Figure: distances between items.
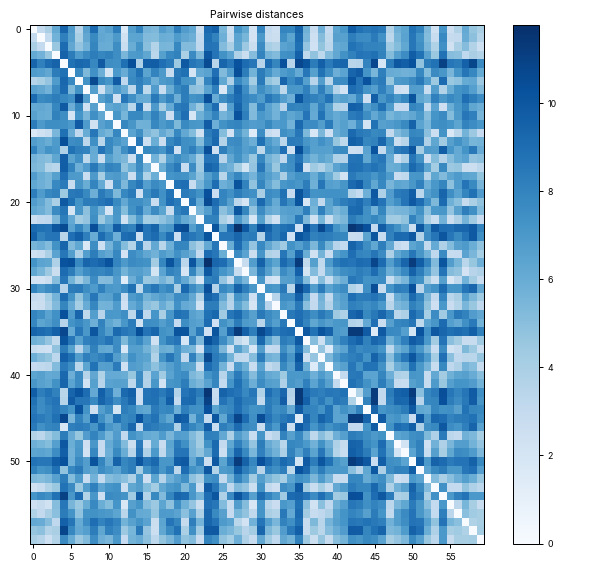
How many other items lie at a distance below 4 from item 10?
3
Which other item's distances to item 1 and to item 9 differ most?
54
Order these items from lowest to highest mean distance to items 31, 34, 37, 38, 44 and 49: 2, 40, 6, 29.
29, 2, 40, 6
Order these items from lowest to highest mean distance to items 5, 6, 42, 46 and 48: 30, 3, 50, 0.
30, 0, 3, 50
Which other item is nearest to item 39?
37
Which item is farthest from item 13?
4
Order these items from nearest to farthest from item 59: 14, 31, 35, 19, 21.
31, 21, 14, 19, 35
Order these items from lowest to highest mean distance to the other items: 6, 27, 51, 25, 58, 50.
25, 58, 6, 51, 27, 50
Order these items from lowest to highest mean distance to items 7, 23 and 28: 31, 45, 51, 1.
45, 1, 31, 51
